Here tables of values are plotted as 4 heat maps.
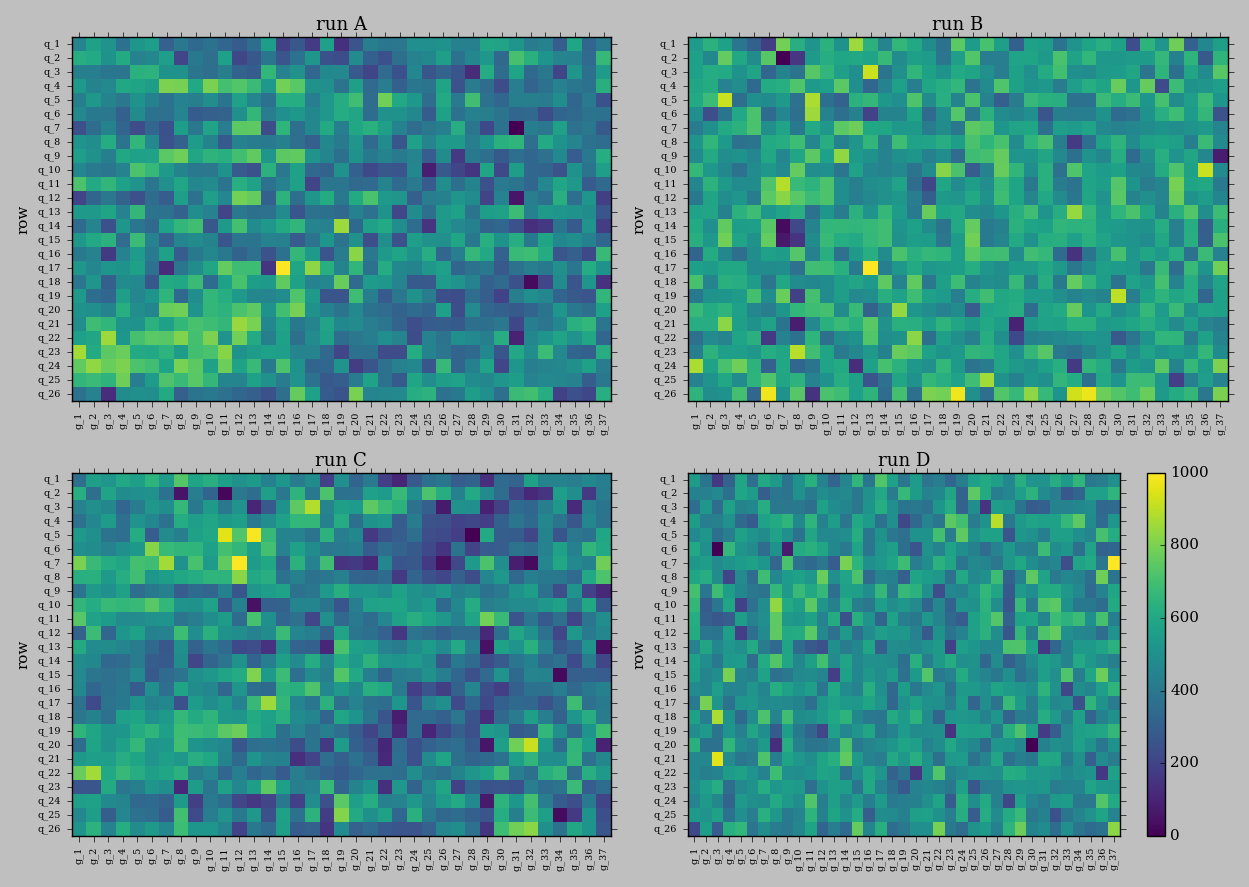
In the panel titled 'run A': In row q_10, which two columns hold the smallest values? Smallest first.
g_25, g_28
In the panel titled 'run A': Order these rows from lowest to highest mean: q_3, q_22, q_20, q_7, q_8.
q_3, q_7, q_8, q_20, q_22
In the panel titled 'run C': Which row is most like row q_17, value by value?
q_23
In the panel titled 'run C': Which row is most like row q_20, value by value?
q_26
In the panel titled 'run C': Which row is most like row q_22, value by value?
q_10
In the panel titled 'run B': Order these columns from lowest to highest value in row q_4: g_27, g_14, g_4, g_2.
g_14, g_4, g_27, g_2
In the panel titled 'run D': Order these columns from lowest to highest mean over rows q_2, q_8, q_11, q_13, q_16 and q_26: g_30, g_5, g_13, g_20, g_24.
g_24, g_20, g_13, g_5, g_30
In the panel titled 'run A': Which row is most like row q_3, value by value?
q_10
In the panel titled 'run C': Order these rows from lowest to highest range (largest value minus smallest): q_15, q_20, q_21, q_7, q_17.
q_21, q_17, q_15, q_20, q_7
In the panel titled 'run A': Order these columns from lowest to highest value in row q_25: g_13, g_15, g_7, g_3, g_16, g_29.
g_15, g_29, g_16, g_13, g_3, g_7
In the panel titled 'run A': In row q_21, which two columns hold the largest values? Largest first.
g_12, g_13
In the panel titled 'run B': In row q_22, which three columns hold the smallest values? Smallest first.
g_6, g_23, g_30
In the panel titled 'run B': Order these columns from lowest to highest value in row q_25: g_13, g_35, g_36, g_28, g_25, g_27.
g_13, g_28, g_35, g_25, g_36, g_27
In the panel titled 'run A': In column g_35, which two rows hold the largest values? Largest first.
q_21, q_1
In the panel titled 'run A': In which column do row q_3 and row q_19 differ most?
g_20
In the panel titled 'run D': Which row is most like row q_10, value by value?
q_12
